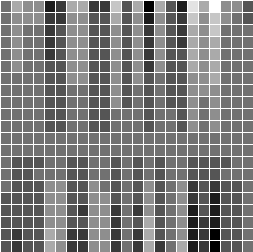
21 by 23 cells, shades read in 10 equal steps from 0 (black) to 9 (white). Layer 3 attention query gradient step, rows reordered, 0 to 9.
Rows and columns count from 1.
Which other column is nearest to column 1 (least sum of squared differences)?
22
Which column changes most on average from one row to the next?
20
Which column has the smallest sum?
14
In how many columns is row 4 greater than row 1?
7
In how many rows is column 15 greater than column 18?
6
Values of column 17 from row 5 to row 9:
3 3 3 3 3
